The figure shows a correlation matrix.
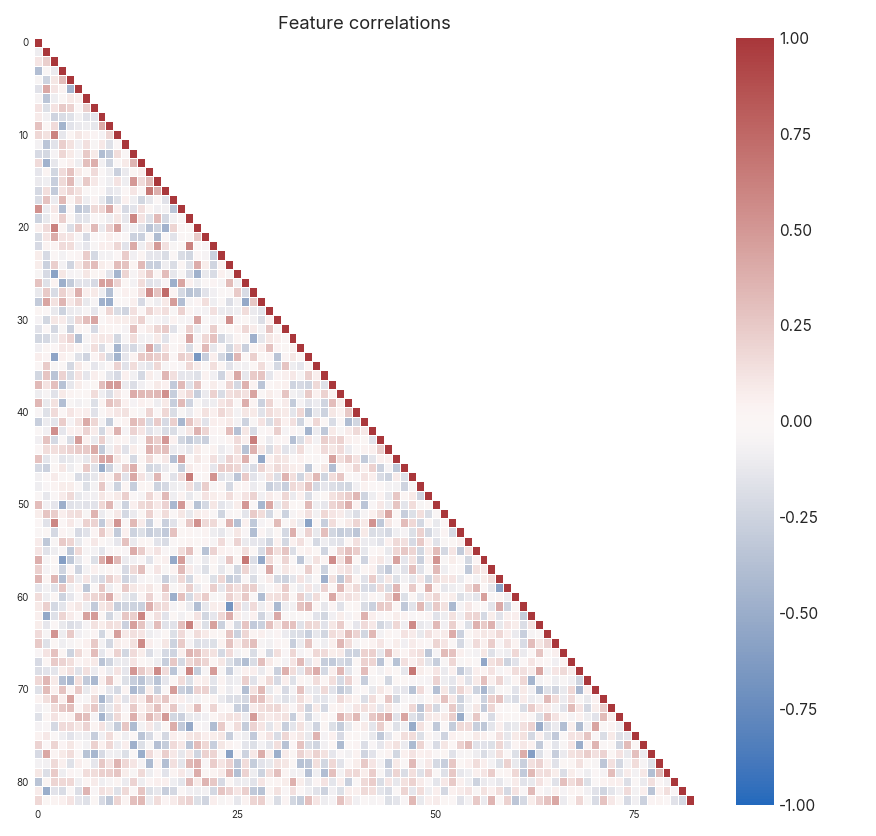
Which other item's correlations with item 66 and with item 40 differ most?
49
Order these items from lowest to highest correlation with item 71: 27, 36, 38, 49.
36, 49, 38, 27
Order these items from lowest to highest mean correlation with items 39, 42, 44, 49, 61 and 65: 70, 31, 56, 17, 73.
17, 70, 31, 56, 73
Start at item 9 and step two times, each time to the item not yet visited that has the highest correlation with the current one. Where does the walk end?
26
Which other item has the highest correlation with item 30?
24
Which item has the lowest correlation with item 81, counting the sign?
1
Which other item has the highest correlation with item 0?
18
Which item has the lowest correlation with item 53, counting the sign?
73
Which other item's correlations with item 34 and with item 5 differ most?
20
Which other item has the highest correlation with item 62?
13
